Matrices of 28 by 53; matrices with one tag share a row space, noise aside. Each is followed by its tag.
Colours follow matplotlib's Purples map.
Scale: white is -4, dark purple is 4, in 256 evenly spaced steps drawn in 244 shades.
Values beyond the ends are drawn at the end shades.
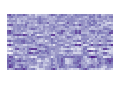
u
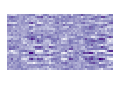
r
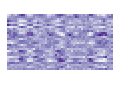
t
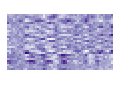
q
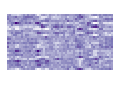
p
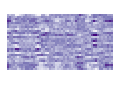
p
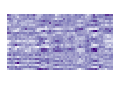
p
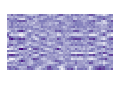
t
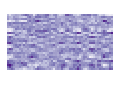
u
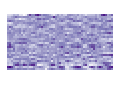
u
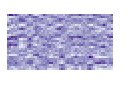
t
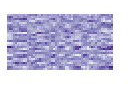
u
